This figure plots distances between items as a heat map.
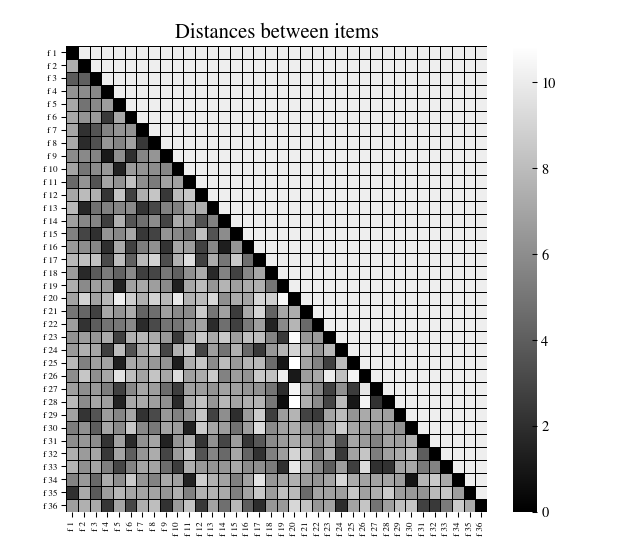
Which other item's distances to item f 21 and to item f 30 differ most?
f 34
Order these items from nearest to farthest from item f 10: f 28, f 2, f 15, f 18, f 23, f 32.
f 28, f 23, f 18, f 2, f 15, f 32
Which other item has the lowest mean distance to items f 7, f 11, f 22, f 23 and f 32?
f 18
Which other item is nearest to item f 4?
f 9
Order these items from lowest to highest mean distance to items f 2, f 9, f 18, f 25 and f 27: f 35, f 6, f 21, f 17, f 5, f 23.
f 5, f 23, f 6, f 21, f 17, f 35
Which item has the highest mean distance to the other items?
f 20
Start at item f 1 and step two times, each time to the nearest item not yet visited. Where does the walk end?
f 3
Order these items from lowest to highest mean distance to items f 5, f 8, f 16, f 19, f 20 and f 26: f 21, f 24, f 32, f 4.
f 4, f 21, f 32, f 24
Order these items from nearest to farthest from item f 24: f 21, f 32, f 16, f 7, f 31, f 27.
f 32, f 31, f 16, f 27, f 7, f 21
